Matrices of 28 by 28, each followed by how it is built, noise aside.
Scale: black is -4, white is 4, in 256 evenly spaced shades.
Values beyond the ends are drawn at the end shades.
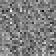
low rank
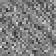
Toeplitz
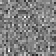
low rank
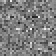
uneven rows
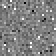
sparse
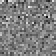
uneven rows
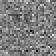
low rank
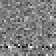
uneven rows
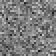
Toeplitz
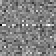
uneven rows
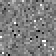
sparse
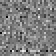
uneven rows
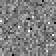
sparse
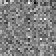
low rank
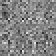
low rank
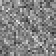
Toeplitz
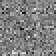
uneven rows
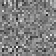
low rank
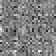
low rank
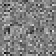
low rank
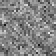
Toeplitz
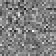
low rank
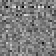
uneven rows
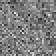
Toeplitz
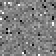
sparse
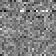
uneven rows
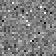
sparse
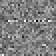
uneven rows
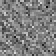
Toeplitz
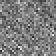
Toeplitz
